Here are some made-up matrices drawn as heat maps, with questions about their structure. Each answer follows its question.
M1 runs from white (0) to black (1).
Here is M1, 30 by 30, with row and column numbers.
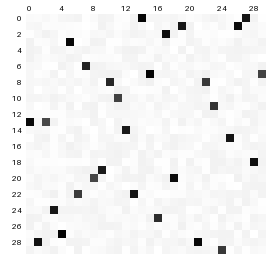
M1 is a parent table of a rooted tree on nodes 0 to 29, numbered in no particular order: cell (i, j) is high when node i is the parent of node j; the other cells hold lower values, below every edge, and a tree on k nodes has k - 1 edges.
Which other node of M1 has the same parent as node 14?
27
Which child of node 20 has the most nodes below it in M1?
8
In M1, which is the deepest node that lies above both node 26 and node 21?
28
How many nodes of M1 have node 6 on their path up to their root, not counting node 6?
8
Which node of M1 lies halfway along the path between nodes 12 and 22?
0
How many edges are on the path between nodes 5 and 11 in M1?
9
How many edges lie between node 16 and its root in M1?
7
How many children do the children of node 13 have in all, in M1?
3
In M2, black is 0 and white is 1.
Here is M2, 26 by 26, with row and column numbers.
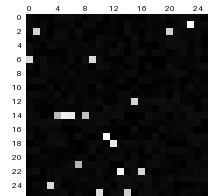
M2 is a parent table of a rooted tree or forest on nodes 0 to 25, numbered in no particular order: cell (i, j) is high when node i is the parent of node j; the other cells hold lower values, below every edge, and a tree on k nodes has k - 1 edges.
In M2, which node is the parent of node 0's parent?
14
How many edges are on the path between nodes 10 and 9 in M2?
4
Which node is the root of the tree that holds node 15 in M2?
18
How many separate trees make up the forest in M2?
8
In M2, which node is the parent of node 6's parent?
25
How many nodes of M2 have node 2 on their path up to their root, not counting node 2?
3
